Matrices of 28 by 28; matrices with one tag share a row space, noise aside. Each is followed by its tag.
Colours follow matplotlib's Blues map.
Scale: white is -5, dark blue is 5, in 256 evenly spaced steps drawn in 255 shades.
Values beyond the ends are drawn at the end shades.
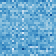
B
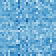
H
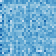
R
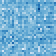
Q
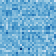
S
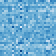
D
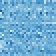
R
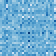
S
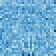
S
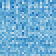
B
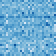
S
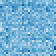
S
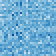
D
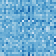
S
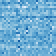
H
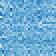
R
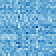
H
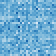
H
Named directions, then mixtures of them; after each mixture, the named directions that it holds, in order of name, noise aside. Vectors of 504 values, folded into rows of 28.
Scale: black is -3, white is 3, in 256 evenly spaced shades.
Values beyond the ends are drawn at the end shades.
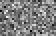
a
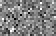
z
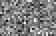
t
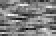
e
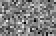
t.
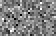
z.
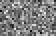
a.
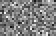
a, t.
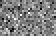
z.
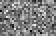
a.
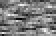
e.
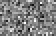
t, z.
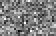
a, t.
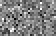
z.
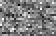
e, z.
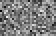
a.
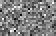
a, z.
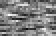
e.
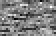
e, z.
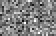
t.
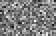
a, t.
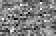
e, z.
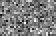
t.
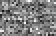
e, t.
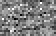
e, z.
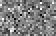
z.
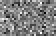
a, z.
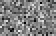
t, z.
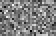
a.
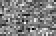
e, t.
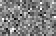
z.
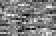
e, t.
